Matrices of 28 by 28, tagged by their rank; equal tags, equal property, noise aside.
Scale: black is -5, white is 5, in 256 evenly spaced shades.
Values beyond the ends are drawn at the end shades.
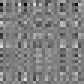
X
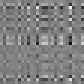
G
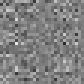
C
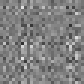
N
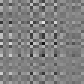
G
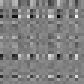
G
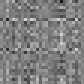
N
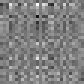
X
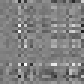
X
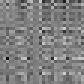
X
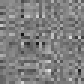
C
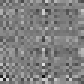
X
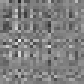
N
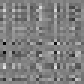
X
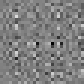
N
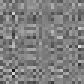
N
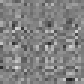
C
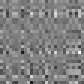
X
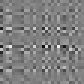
X
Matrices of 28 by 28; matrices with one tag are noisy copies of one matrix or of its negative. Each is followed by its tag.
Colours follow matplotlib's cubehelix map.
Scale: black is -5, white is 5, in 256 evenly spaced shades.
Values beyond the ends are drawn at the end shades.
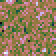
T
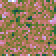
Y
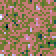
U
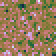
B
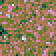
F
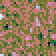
U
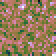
B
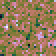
U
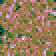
F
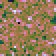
Y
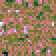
T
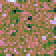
Y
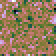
Y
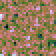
U
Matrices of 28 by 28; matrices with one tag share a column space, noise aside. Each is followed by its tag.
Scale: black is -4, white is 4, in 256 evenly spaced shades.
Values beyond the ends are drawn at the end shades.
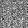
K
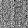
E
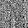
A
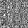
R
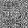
A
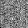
K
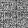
A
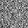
R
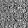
R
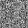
A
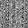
A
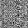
E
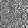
R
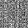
A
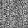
E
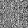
R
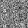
R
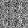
R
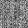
A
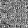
R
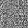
E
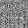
A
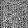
K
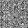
A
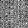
E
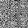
E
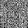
A
